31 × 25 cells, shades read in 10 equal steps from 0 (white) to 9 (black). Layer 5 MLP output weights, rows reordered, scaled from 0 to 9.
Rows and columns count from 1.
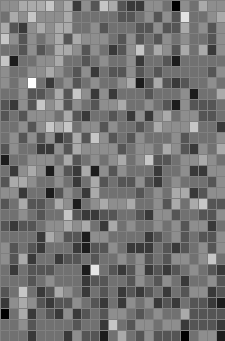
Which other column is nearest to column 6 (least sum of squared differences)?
22
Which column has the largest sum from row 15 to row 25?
9
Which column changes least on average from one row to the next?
15
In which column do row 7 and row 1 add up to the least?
6
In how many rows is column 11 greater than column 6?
15
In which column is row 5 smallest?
16
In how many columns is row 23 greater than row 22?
11
